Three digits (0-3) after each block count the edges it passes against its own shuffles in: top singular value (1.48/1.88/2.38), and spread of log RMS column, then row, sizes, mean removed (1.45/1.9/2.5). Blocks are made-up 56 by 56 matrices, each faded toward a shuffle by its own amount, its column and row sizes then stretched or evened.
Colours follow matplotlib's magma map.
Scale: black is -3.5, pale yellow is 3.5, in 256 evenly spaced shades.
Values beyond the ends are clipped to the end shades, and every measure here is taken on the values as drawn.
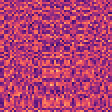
3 1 0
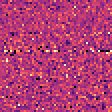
0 0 2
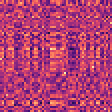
3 0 3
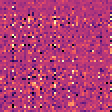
0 3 3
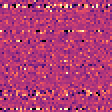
2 0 3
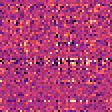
2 1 3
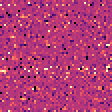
0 0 2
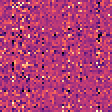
0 3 2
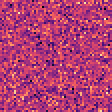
0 0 0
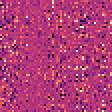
0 3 1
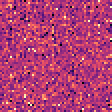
0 1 0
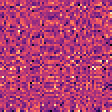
3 1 2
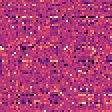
2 0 2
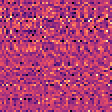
3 0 3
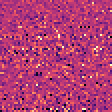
0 1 2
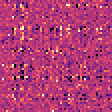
2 2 2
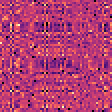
3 2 1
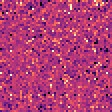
0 1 1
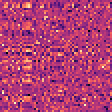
3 1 2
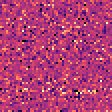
1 0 2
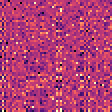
3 2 1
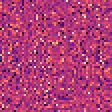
2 1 0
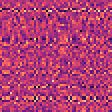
3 0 3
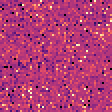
0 0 1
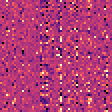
2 3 0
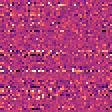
2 1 3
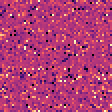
0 0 2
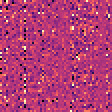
1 3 0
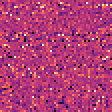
0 0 2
